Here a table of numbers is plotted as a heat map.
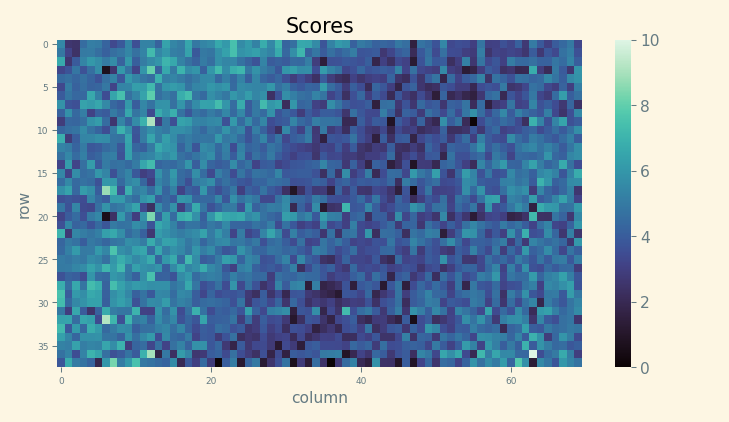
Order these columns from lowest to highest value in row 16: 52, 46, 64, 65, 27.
52, 27, 46, 65, 64
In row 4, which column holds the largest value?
13
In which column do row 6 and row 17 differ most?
6
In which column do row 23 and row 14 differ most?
47
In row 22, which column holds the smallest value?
51
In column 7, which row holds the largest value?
37
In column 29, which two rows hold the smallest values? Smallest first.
35, 10
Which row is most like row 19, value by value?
31
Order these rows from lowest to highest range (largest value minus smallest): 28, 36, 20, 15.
15, 28, 20, 36
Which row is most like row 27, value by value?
18
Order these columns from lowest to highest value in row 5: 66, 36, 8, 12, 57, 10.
66, 57, 36, 8, 10, 12
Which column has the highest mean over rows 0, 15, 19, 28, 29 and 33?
0
